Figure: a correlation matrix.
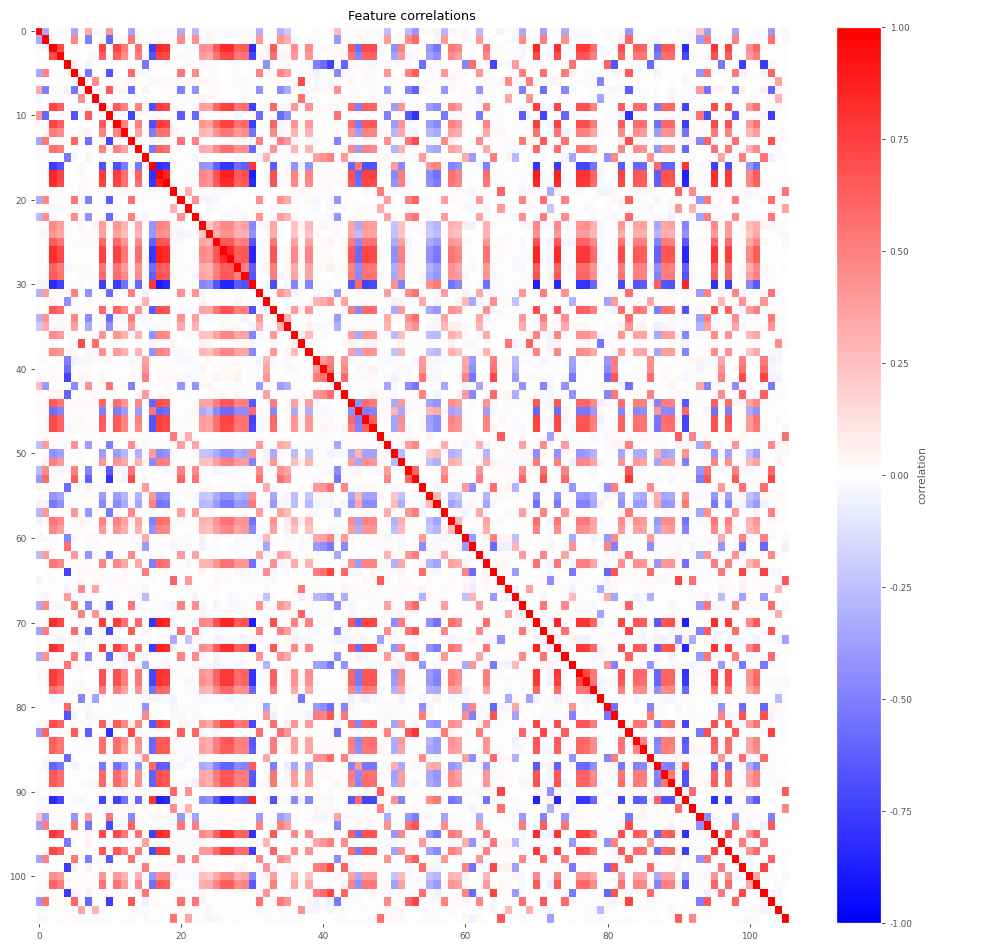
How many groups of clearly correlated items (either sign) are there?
5
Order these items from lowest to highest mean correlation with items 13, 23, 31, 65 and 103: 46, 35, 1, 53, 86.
86, 46, 35, 1, 53
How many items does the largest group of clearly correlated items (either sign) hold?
47
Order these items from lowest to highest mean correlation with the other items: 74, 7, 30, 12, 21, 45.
30, 45, 7, 21, 74, 12
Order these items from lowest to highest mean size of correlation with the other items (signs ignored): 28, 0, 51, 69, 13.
69, 0, 13, 51, 28
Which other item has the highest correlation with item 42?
10
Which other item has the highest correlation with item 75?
4
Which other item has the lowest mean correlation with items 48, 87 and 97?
72
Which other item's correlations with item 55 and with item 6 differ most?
37
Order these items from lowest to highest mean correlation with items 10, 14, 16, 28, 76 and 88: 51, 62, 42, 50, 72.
50, 62, 72, 42, 51
